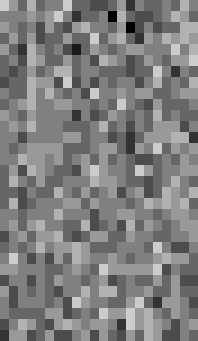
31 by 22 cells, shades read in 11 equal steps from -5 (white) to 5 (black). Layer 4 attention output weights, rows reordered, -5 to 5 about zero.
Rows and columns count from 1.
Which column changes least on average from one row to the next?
5
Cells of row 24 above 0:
5
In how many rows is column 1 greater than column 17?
13
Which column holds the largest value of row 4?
16
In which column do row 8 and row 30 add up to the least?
8
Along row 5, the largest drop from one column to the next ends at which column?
4
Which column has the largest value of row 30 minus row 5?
20
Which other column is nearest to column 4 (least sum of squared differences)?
22
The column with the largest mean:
3
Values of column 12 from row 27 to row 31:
-2 0 -3 -1 -1
